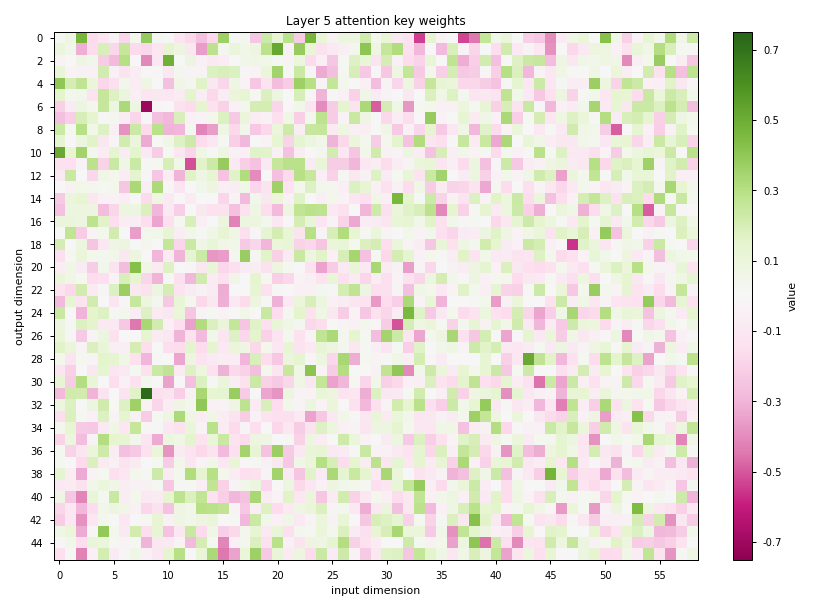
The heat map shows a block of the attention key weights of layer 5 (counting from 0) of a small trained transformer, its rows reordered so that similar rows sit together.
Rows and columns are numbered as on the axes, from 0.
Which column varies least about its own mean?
48
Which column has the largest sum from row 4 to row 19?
56
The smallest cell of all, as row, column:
6, 8
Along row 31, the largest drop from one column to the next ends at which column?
9
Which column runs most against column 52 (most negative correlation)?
30
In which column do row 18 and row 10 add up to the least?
47
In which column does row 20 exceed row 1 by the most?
7
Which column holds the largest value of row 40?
18
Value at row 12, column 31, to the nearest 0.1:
0
